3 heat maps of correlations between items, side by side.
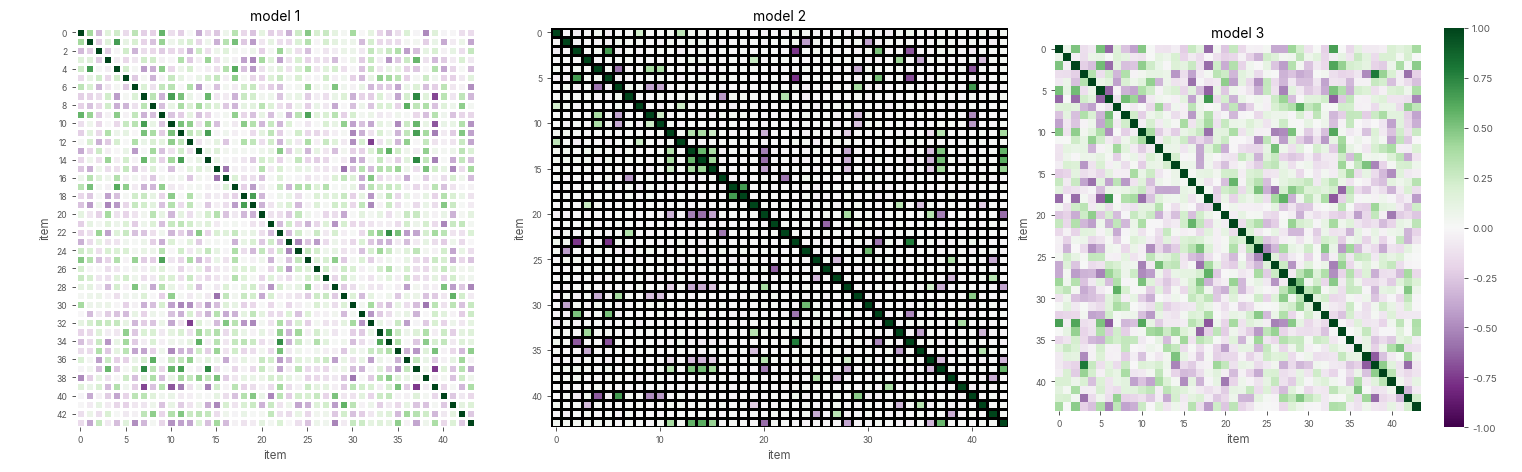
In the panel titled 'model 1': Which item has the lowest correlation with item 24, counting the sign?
23
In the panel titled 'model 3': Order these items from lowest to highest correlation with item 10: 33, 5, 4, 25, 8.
8, 25, 4, 5, 33
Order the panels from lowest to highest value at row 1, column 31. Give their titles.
model 1, model 2, model 3
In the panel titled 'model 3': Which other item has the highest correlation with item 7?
29
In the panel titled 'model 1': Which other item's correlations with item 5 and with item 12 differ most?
32
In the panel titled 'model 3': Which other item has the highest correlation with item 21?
16
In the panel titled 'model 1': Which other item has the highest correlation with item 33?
34
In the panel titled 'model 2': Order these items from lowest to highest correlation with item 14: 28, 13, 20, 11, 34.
20, 28, 34, 11, 13
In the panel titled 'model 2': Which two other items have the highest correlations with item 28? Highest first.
20, 36
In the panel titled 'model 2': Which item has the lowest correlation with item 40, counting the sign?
4
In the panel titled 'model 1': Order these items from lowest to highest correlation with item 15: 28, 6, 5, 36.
6, 28, 36, 5
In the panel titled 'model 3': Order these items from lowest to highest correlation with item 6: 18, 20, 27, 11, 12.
11, 12, 20, 27, 18
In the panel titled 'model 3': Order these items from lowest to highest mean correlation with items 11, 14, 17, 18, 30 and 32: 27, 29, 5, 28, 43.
5, 43, 28, 29, 27
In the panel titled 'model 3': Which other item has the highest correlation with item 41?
36
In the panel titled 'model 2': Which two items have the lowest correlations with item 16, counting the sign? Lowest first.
22, 7
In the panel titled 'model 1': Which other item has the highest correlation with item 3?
37
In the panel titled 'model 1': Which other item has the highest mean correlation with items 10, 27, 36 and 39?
12
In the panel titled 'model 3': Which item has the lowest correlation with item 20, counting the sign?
40
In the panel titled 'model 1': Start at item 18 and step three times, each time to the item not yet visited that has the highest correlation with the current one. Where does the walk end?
28
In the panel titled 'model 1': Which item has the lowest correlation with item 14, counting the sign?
39
